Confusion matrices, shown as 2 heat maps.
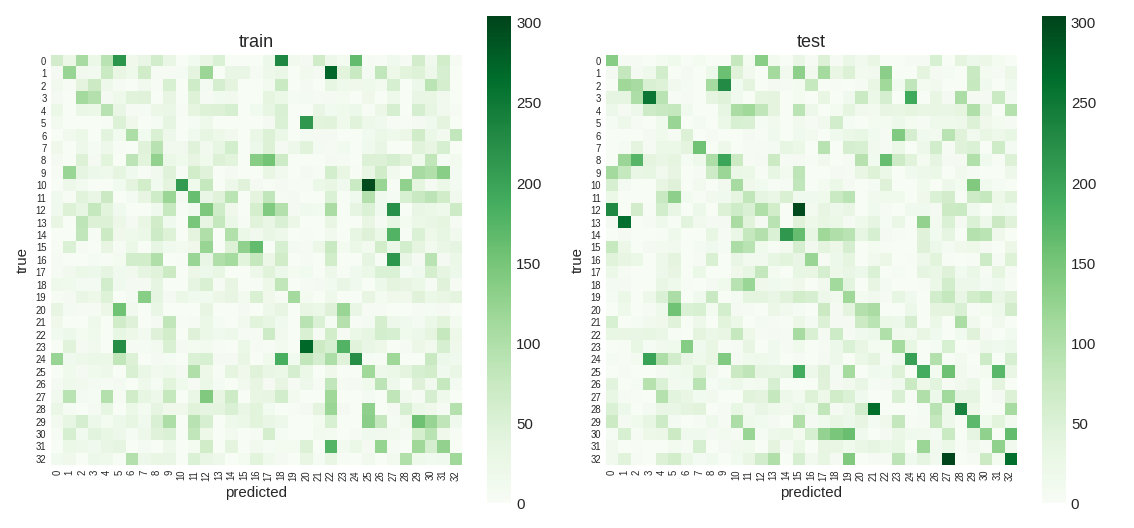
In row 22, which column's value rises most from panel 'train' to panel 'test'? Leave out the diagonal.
15
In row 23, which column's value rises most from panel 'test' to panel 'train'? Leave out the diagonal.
20
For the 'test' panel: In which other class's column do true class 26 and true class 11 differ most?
5
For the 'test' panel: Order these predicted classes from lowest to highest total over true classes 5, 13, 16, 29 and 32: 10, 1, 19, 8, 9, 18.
9, 8, 18, 19, 10, 1
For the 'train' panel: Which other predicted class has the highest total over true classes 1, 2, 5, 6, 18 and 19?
22
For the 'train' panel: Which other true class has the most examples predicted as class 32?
28
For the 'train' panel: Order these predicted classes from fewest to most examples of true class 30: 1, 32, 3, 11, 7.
32, 7, 3, 1, 11
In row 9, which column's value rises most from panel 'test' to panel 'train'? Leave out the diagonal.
31
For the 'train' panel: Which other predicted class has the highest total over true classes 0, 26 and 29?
18
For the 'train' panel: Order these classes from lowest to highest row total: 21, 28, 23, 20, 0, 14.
20, 21, 28, 14, 23, 0
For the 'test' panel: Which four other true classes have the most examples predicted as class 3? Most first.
24, 26, 4, 2
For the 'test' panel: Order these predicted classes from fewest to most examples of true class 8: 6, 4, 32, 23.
6, 4, 32, 23
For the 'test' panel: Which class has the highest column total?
15
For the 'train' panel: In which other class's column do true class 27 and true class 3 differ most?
12
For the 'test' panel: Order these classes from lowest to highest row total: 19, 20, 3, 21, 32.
21, 20, 19, 3, 32
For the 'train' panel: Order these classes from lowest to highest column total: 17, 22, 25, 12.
17, 25, 12, 22
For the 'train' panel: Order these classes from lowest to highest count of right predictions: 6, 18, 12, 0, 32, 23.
0, 18, 6, 32, 12, 23
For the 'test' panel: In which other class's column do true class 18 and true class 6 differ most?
23
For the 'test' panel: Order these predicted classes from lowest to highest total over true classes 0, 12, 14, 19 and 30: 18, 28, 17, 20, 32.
20, 28, 32, 18, 17
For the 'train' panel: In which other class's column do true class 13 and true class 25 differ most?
2
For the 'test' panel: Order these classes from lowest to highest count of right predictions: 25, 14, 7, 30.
30, 7, 25, 14
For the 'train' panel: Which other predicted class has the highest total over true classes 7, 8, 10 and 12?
25
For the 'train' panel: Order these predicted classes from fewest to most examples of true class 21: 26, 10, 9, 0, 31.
10, 0, 31, 26, 9
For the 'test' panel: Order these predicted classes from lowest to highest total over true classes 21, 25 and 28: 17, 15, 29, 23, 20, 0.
29, 23, 0, 20, 17, 15
